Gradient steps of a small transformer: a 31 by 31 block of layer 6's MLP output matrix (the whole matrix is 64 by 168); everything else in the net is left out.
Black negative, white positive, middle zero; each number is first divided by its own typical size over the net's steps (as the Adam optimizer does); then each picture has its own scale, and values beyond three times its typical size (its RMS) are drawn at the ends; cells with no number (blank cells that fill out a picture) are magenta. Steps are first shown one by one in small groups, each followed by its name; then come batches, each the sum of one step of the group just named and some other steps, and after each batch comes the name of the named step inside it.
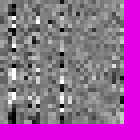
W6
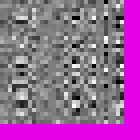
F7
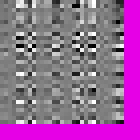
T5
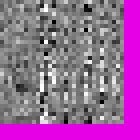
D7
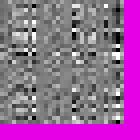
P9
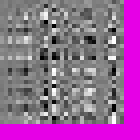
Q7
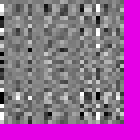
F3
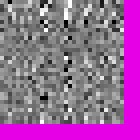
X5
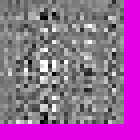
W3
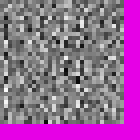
X5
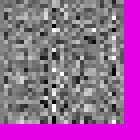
Q7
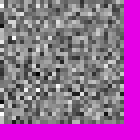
F3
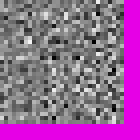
Q7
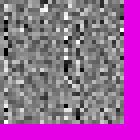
X5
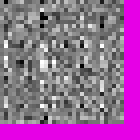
W3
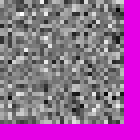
P9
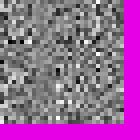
T5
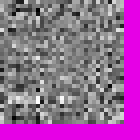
W6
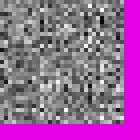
P9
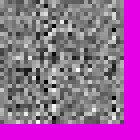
Q7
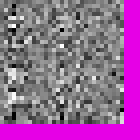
W6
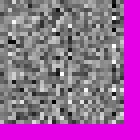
T5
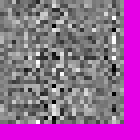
Q7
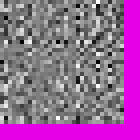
T5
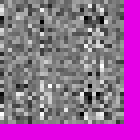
F3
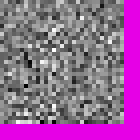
W3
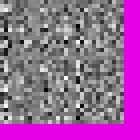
F3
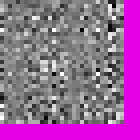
W3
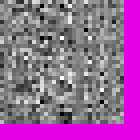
D7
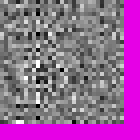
T5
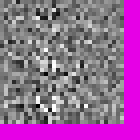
W3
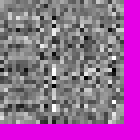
Q7
